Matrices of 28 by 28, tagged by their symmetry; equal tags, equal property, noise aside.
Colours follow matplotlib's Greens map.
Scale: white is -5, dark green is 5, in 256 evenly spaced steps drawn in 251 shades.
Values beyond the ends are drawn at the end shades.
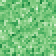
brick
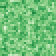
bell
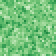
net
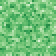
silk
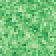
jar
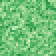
net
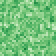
net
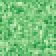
brick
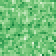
jar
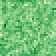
jar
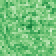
net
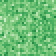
bell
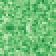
bell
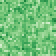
jar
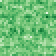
silk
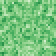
silk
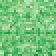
silk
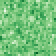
jar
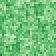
jar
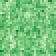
silk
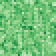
brick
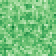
silk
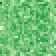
bell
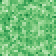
bell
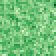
jar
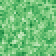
net
